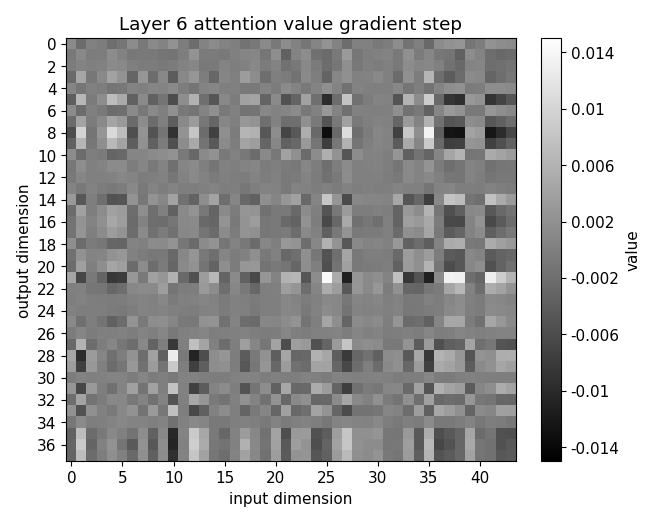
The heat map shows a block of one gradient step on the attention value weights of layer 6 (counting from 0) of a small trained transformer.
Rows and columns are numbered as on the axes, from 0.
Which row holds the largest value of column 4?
8
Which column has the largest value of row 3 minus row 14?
35
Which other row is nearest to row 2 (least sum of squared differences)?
12
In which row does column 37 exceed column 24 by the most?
21
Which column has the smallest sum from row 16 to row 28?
27
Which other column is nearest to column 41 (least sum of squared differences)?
38
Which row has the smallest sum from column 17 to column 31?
28
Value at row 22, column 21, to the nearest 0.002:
0.004
